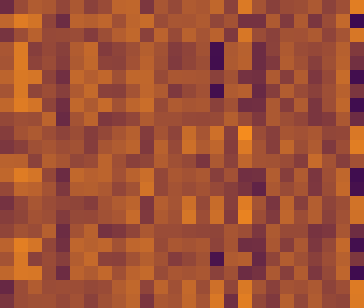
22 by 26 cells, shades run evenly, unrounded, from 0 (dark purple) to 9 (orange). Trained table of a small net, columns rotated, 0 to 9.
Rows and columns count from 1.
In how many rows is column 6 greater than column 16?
13
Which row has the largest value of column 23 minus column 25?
12
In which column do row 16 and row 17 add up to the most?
18
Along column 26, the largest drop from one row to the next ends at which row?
2
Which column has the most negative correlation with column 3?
21
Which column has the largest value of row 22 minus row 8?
26
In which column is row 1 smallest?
1
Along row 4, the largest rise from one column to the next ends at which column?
17
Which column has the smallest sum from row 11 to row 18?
5
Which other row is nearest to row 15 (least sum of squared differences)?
16
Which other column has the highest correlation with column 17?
7
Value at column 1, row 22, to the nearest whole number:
3
